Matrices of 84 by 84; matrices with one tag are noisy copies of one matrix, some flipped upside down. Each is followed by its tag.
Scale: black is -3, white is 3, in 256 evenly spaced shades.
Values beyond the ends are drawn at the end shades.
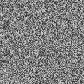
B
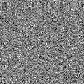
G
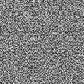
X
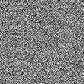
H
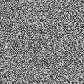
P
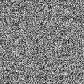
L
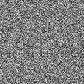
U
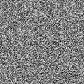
G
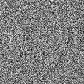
U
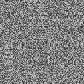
P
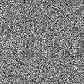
U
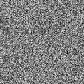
B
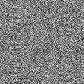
H
